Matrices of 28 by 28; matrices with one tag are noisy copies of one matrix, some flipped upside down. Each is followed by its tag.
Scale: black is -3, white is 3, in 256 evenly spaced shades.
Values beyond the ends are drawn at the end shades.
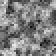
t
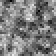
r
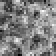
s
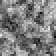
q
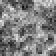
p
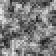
t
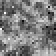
p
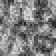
r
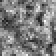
q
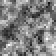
q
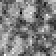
r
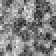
r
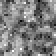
r
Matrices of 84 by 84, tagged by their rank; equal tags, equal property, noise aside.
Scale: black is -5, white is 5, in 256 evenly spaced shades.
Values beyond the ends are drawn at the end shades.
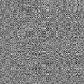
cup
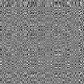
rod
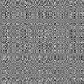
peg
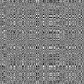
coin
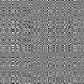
coin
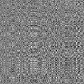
cup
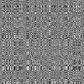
coin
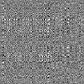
peg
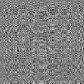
peg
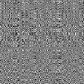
cup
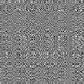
cup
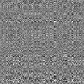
peg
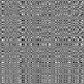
coin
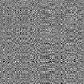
rod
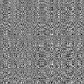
peg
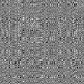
cup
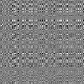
coin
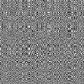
peg
